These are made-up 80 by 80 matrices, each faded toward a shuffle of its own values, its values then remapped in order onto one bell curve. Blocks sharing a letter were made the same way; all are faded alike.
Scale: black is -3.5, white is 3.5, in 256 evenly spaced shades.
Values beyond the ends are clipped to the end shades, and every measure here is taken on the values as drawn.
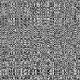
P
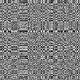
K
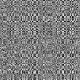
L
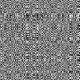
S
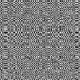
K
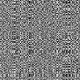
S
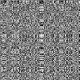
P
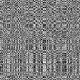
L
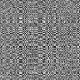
L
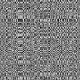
L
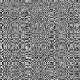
S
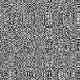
P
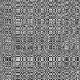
K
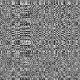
S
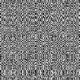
S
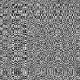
S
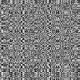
S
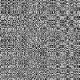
P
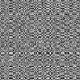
K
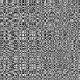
S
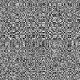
P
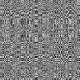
S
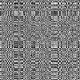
K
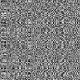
P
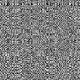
P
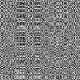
L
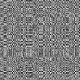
K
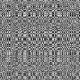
K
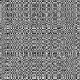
K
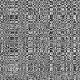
L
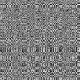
L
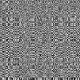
L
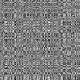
L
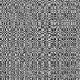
L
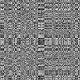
K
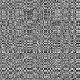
K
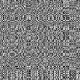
S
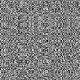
P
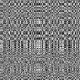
K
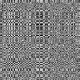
K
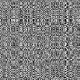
S
